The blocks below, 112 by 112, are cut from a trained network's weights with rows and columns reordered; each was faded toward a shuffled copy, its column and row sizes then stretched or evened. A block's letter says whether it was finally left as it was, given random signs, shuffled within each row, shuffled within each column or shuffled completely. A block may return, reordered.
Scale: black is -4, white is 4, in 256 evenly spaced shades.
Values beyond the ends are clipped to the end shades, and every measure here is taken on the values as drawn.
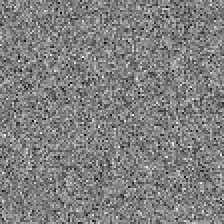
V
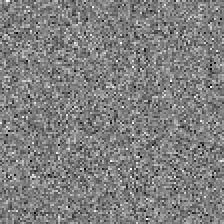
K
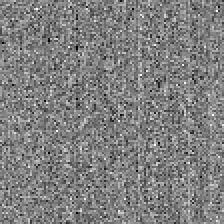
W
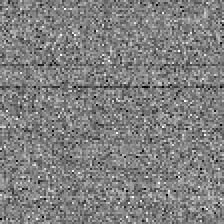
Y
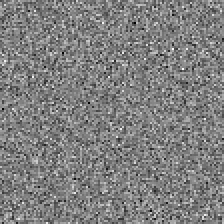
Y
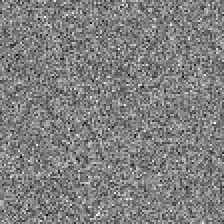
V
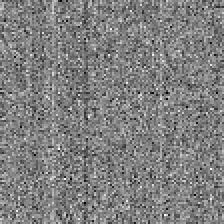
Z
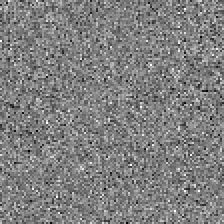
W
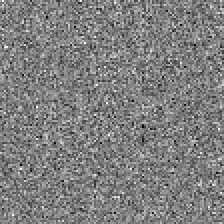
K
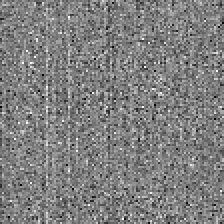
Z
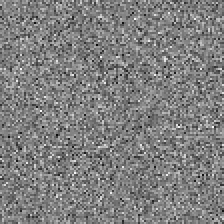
K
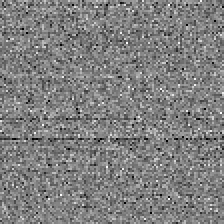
Y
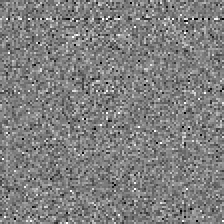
K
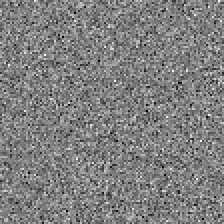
V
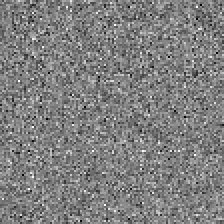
K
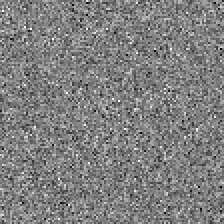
W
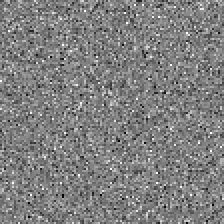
V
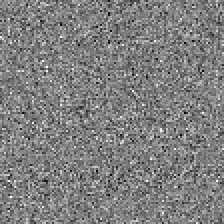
K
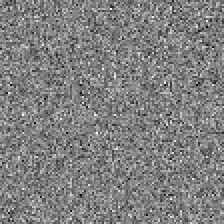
K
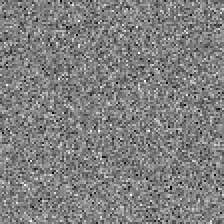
V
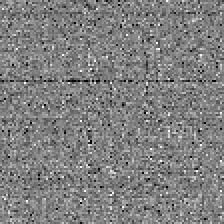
Z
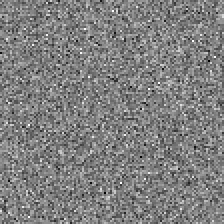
V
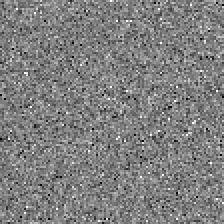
V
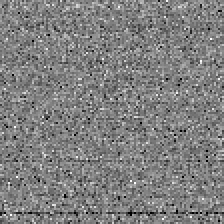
Y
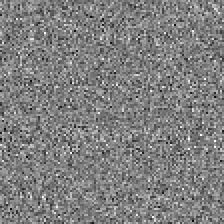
Z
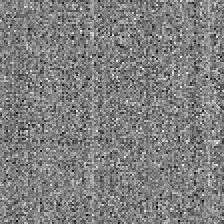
Z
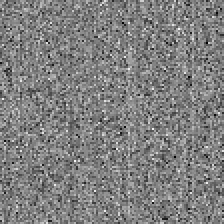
W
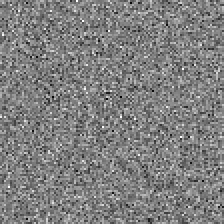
V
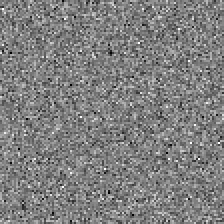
Y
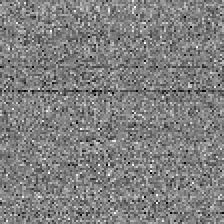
Z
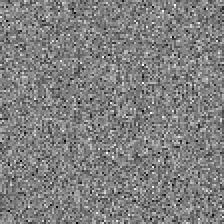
W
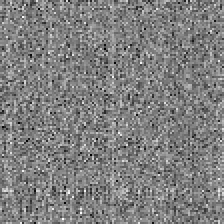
Z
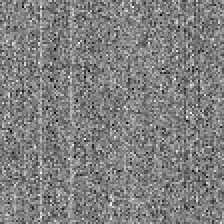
W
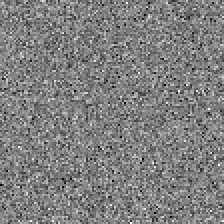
Y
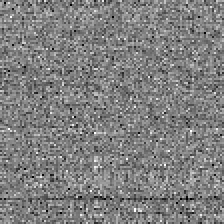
Z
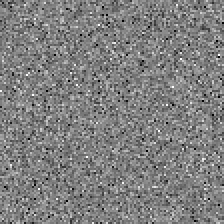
V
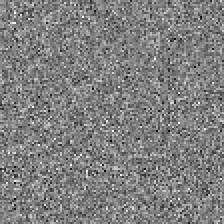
K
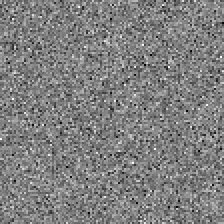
V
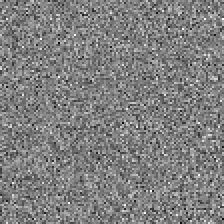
Z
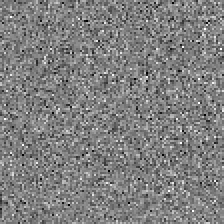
Z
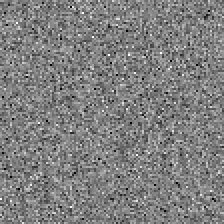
V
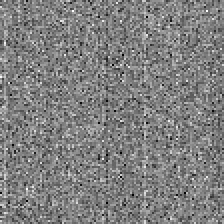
W
